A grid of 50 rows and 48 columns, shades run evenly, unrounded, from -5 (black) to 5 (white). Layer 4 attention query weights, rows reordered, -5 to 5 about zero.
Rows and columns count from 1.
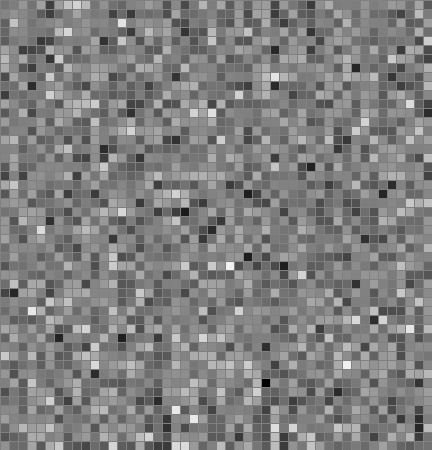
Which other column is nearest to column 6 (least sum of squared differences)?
36
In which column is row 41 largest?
39
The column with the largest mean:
20
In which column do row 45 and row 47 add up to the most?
22
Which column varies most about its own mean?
31
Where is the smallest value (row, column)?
43, 30
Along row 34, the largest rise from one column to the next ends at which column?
6
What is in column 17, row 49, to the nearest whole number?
3
